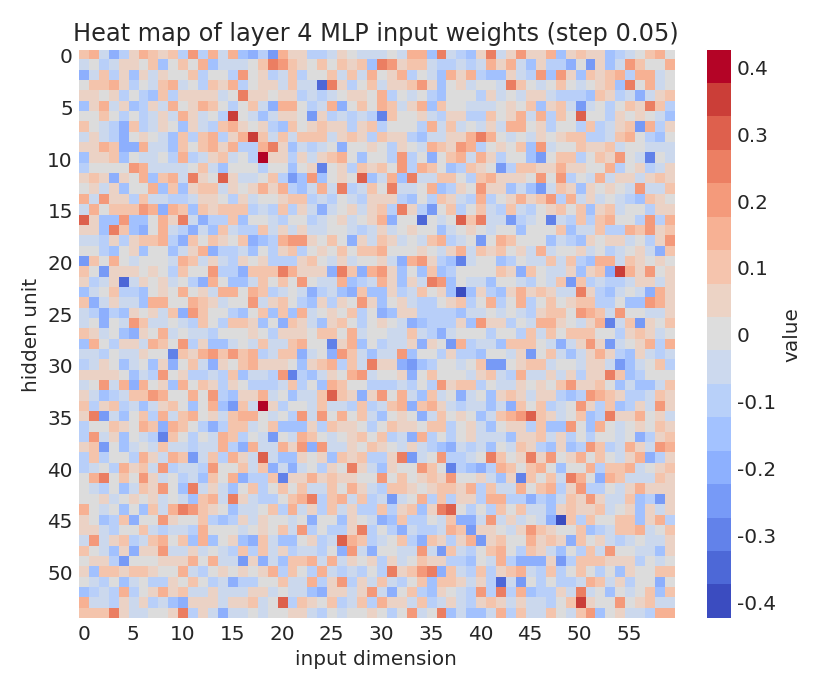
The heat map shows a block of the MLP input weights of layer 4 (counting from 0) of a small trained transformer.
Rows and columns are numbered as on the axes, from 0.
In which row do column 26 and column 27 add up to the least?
23
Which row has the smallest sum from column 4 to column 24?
31
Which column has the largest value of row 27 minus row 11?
24
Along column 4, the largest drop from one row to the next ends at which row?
22
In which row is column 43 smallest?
16
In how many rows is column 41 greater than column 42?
25
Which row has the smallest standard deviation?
27
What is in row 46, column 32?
-0.2
